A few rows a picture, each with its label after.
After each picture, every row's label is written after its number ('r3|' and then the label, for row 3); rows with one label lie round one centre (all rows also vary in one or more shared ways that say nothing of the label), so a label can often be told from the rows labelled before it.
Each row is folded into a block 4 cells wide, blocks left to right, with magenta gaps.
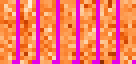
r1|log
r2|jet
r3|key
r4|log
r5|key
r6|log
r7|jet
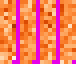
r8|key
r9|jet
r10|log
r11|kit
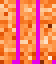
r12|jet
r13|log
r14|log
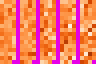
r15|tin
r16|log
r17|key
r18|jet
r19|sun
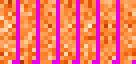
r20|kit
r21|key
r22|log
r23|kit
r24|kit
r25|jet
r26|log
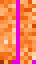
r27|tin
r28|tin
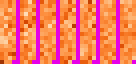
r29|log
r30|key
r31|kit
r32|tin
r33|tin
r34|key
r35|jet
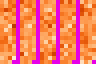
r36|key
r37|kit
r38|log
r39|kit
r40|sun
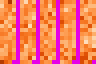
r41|tin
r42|jet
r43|sun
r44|kit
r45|tin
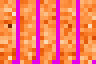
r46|log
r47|kit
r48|key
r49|log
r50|jet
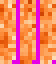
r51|sun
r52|tin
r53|sun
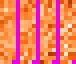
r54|kit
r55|sun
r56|log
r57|kit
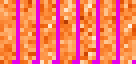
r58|key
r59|log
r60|kit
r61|jet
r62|tin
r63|key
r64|kit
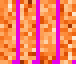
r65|sun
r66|log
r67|tin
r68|log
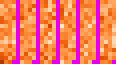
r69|tin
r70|tin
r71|sun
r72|sun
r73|kit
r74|tin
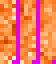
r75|log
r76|kit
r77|kit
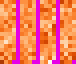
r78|key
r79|log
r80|sun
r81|kit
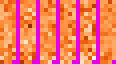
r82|key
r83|log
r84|log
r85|log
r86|key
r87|tin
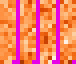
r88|log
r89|tin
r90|sun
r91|key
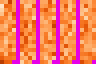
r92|tin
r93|jet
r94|log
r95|sun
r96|jet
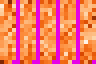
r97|tin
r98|tin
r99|kit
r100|sun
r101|key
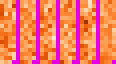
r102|sun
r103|log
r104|tin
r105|log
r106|jet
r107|tin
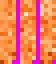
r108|log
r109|key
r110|jet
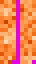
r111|key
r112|log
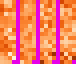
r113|key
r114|kit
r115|log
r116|kit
